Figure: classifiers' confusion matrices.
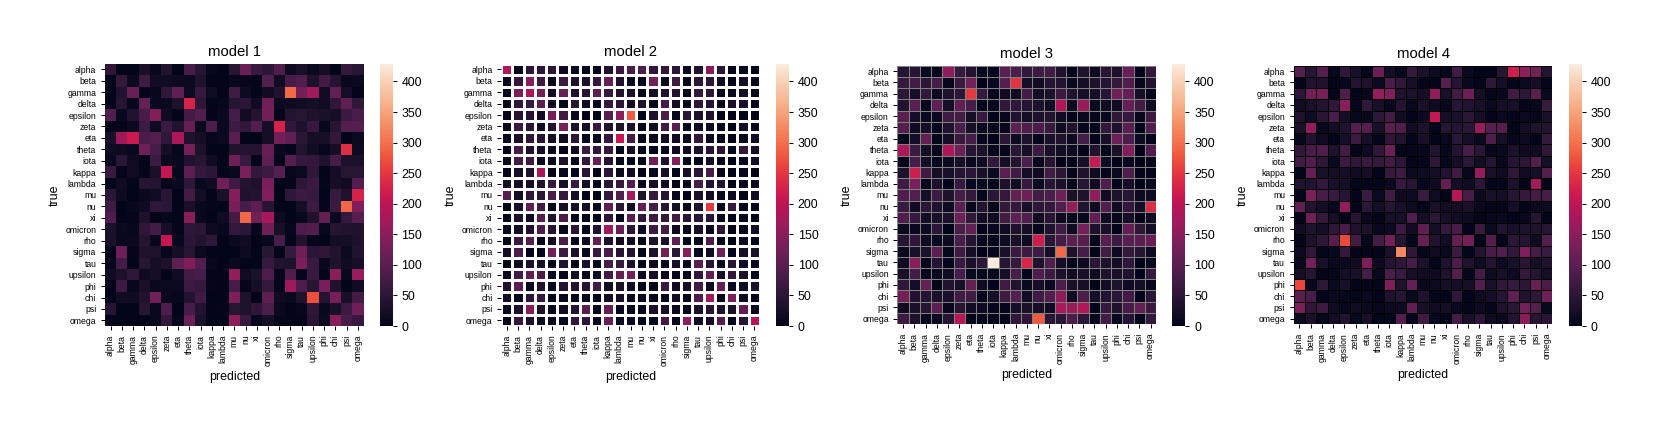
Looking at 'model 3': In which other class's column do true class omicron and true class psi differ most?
rho
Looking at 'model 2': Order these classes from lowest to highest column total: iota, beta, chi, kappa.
chi, iota, beta, kappa
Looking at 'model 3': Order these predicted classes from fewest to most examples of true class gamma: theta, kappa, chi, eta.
kappa, theta, chi, eta
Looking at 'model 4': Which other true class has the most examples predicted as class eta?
tau
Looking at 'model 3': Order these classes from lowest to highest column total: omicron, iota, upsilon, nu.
iota, upsilon, nu, omicron
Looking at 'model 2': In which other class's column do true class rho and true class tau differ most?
iota
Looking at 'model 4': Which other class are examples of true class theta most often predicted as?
iota
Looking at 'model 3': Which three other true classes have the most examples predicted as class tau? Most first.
iota, mu, xi
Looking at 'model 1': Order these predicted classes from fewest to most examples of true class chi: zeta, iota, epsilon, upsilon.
zeta, iota, epsilon, upsilon
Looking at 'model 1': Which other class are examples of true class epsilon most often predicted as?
omicron
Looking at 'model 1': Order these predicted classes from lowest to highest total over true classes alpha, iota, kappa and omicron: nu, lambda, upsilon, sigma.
lambda, sigma, upsilon, nu
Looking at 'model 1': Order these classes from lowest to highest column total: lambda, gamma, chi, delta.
lambda, gamma, delta, chi
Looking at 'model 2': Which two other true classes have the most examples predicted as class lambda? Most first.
eta, epsilon
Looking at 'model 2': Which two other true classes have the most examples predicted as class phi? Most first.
sigma, omega
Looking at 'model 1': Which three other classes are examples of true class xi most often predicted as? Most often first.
nu, omicron, theta
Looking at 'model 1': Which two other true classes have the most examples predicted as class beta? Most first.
eta, sigma
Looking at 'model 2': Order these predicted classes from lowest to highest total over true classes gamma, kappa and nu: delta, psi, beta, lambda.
psi, lambda, beta, delta
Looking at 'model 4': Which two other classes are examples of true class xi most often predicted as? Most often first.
beta, lambda
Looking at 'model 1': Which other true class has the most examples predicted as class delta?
theta
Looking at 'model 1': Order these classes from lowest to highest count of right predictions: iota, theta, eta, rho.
iota, rho, theta, eta
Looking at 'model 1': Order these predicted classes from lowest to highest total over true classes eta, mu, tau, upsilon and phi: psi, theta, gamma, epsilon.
psi, epsilon, gamma, theta
